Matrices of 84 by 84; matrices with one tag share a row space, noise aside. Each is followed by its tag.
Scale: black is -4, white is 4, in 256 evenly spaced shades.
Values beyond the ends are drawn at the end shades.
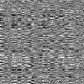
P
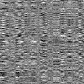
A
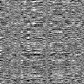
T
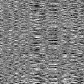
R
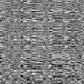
T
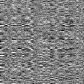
P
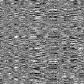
R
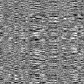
R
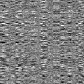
A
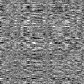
T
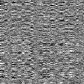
P
